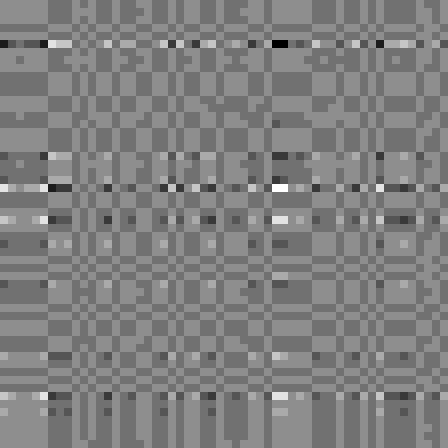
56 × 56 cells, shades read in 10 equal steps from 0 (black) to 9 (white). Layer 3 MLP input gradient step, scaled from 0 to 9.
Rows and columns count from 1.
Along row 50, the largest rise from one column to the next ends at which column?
35
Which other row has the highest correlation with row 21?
15
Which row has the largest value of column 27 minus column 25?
6
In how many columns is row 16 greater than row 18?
29
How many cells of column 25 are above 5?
4
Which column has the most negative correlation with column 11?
18
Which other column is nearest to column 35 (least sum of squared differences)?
36
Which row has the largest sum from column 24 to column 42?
24
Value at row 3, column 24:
5
